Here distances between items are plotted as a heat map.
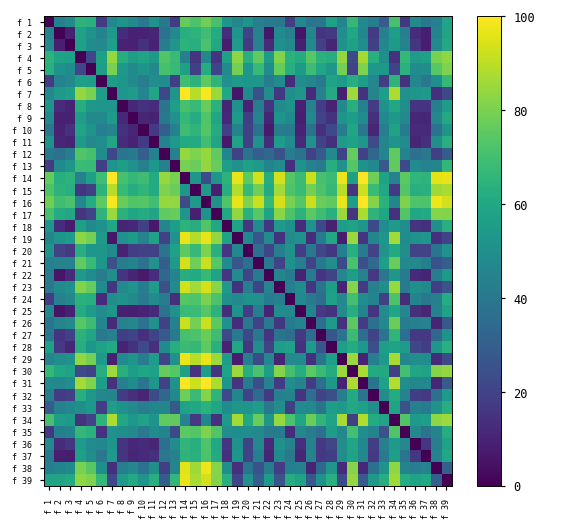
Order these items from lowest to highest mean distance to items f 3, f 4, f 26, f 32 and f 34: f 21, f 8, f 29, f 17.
f 8, f 17, f 21, f 29
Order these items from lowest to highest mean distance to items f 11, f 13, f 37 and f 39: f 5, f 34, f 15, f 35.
f 35, f 5, f 34, f 15
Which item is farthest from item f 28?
f 16
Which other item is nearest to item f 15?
f 17
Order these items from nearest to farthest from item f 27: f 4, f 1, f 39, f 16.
f 1, f 39, f 4, f 16
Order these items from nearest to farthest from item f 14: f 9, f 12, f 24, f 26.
f 9, f 24, f 12, f 26
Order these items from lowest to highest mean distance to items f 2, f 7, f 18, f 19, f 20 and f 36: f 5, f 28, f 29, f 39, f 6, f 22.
f 22, f 28, f 29, f 39, f 6, f 5
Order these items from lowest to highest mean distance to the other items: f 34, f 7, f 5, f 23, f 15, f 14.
f 23, f 7, f 5, f 34, f 15, f 14
